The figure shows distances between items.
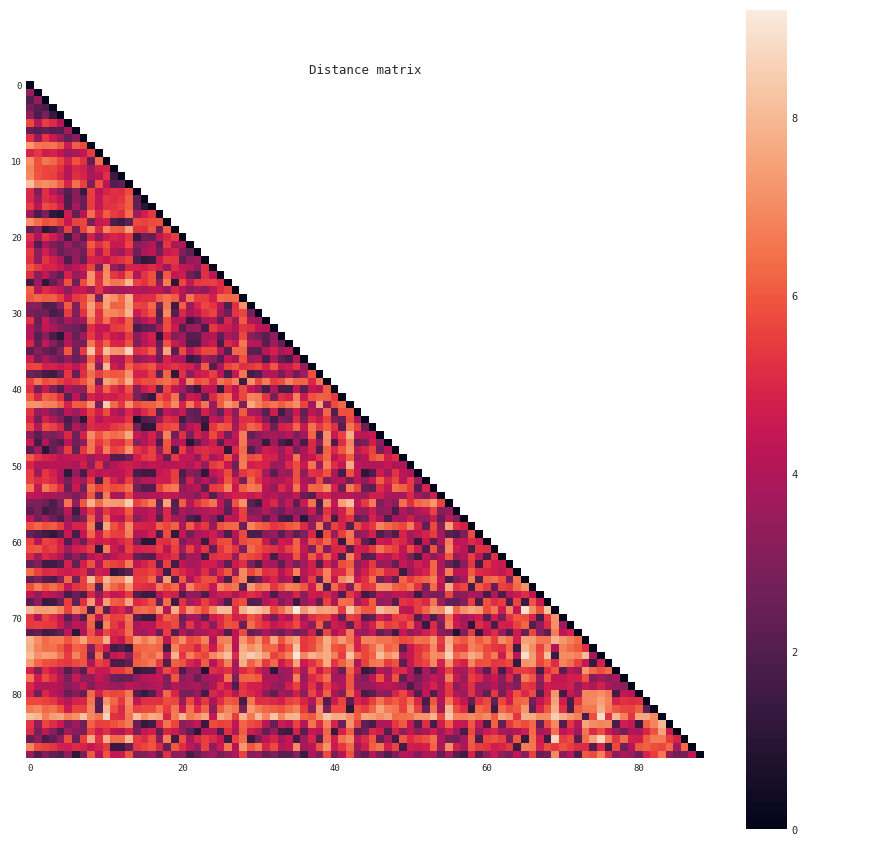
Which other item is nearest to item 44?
14
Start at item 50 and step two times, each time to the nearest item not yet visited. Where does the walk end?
27
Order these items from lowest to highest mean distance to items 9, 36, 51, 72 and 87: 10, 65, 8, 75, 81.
81, 65, 8, 10, 75
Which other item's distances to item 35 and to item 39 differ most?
65
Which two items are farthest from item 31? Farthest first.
69, 75
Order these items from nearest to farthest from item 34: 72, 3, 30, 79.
3, 72, 30, 79
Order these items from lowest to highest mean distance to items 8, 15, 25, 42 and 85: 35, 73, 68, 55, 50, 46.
50, 68, 46, 35, 55, 73
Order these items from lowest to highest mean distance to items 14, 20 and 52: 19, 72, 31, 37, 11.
31, 72, 37, 11, 19
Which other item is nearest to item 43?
33
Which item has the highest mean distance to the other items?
83
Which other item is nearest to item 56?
72
